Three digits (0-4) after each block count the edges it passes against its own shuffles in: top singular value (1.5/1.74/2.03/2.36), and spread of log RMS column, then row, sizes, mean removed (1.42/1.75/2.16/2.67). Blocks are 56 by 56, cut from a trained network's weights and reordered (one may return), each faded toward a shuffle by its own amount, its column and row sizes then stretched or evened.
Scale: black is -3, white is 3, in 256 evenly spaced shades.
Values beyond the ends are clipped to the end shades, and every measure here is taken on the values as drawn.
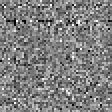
1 1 2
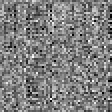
3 2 1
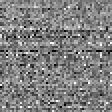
1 1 3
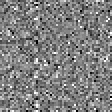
2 1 0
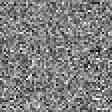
0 1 2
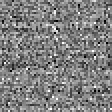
0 1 1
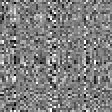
3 4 2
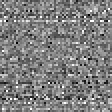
0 1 4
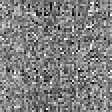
1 2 2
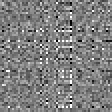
4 3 3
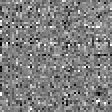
2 4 3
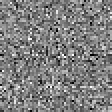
0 2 2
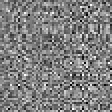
4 3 1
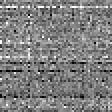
3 2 3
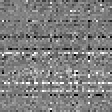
3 2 4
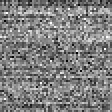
2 0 0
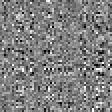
3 4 2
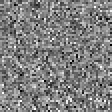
0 2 0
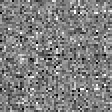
1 3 2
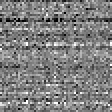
3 3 3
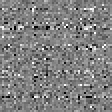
1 3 4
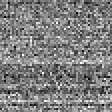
2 1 1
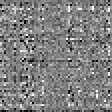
1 4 2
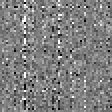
2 4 1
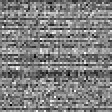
4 2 0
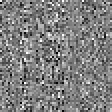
2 4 0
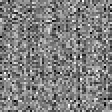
3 2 1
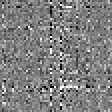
2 4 3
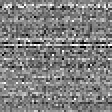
3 0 4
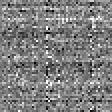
2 4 1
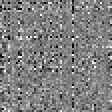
0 4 3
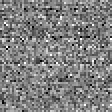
0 0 2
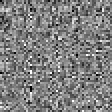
3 3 0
